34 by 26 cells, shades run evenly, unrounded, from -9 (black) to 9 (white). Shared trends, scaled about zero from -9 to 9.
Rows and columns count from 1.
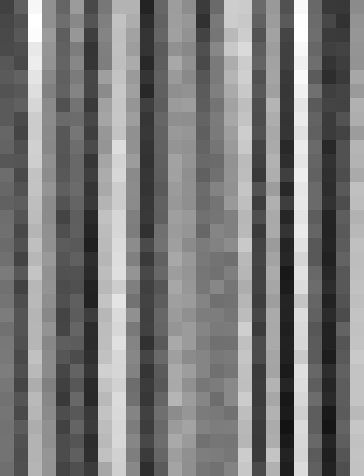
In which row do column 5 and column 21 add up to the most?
2
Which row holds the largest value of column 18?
4
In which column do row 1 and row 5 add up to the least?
11
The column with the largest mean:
22
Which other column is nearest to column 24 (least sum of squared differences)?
21
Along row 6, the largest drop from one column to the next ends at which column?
23
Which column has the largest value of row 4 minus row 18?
17
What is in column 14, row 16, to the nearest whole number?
2
